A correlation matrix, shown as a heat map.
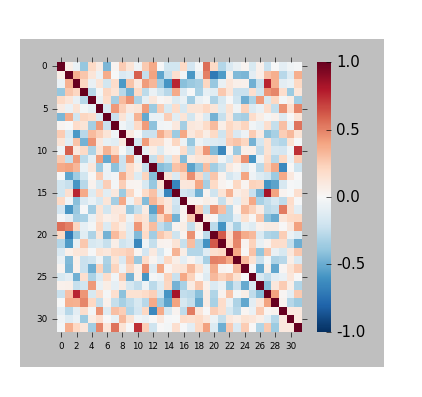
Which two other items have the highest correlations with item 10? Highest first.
31, 1
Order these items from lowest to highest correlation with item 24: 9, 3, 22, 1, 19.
1, 3, 19, 22, 9
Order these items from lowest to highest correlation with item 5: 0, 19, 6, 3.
6, 3, 0, 19
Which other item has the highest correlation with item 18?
14
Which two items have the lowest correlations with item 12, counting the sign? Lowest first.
29, 17
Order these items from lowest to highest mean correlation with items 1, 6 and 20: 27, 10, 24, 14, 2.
24, 2, 27, 14, 10
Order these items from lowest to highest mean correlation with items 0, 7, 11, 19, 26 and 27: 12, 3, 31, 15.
3, 12, 15, 31
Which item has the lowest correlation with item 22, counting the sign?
26
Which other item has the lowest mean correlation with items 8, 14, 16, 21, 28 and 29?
2
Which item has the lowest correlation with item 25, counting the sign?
11
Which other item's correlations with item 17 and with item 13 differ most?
9
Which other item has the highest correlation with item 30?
8
